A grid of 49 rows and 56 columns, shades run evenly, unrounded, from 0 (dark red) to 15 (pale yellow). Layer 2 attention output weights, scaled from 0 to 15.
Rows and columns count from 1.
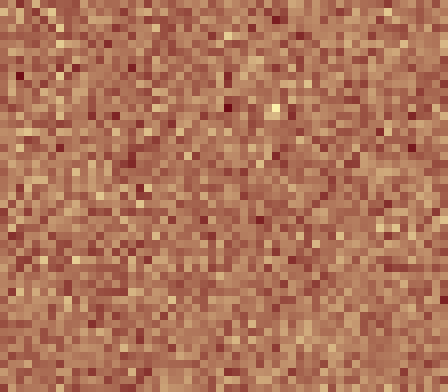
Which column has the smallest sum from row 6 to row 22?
17
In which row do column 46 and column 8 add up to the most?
6
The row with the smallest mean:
34
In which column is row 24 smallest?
18
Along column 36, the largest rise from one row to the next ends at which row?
7
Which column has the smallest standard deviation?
25
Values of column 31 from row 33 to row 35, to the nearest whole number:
9 8 8
